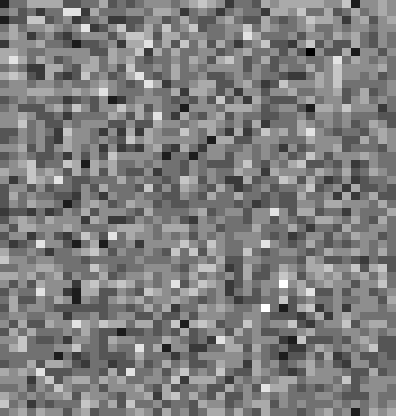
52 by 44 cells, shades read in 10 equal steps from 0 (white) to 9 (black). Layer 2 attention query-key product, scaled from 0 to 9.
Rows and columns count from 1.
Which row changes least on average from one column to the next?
33
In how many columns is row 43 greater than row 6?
20
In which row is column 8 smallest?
2
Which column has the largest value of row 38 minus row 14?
9
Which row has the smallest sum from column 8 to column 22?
41
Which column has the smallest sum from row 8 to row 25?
3
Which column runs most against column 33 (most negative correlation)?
25
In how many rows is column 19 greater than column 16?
21
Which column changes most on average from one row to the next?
35
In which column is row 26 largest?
8
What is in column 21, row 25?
4
